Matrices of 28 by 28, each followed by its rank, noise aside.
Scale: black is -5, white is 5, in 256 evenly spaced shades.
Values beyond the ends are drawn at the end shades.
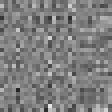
four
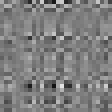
two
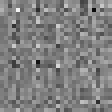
four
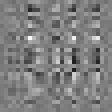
two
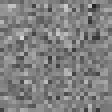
six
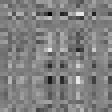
two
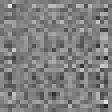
three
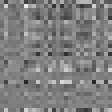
two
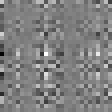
two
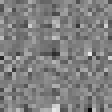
three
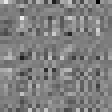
three
